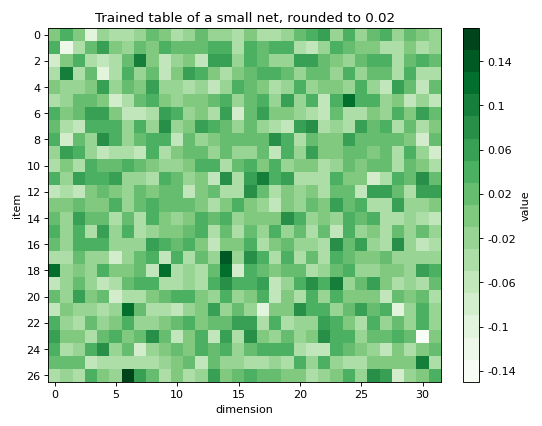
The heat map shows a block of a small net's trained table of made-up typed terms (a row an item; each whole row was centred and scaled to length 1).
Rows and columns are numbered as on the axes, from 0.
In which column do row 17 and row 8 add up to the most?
14
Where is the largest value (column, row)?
6, 26
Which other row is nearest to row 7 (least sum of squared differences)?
10
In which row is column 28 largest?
16
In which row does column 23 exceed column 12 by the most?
19
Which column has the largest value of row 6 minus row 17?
9
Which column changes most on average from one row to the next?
30
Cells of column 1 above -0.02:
10
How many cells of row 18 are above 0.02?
8
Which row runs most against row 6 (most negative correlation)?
21
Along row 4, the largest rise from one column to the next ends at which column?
28
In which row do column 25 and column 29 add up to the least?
12
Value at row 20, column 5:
-0.08
